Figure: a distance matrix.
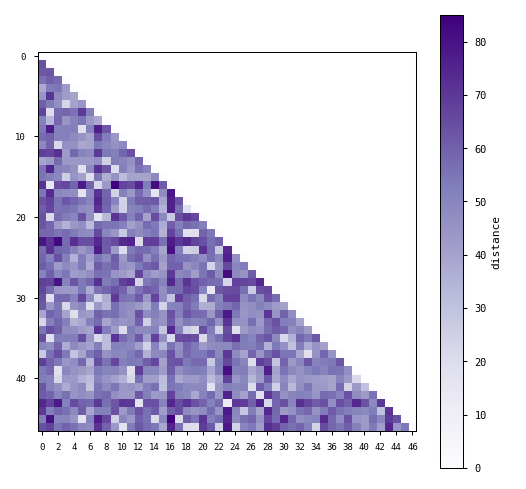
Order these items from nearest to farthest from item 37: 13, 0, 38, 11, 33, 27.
33, 0, 13, 27, 11, 38
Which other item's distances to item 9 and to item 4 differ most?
32
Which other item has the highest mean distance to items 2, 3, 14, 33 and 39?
23
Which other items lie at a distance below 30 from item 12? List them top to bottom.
23, 28, 43
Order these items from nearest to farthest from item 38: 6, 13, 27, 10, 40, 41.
41, 6, 40, 10, 13, 27
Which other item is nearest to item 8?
13
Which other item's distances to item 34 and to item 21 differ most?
29
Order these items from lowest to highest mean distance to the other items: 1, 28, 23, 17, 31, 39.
31, 39, 17, 1, 28, 23
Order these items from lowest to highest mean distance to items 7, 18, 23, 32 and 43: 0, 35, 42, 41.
41, 35, 42, 0
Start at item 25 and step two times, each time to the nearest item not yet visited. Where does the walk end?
42
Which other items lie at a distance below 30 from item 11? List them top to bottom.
2, 39, 40
